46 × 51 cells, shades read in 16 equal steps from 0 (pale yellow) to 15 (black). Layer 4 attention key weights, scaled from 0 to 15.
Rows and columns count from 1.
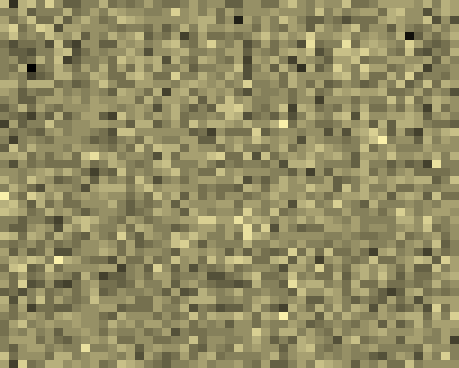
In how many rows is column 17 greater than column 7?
24
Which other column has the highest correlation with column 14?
7
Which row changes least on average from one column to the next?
42
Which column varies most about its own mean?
4
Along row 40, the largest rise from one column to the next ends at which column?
33
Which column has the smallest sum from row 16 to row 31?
28
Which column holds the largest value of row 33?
36
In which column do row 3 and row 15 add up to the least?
14
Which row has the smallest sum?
20
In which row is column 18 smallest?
34
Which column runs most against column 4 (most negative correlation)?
38
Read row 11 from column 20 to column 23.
7 5 4 5
